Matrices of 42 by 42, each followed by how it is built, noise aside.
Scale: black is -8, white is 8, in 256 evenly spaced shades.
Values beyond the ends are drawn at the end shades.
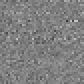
uneven rows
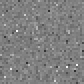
sparse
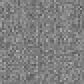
blocks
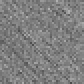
Toeplitz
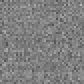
blocks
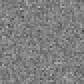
noise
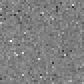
sparse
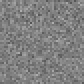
noise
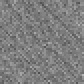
Toeplitz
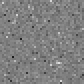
sparse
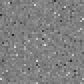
sparse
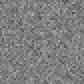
noise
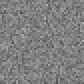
noise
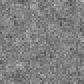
smooth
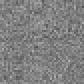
blocks
